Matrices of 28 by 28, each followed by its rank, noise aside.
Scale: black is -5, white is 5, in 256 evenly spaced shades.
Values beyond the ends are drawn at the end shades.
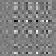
one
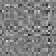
three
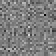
six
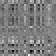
one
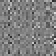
three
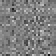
four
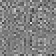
four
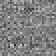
six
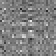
three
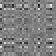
one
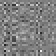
three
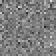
six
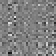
three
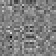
three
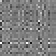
three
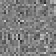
four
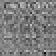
four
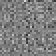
four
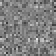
six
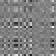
one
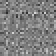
four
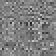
four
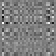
one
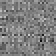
four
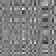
two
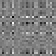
one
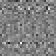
three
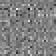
four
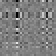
one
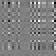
one
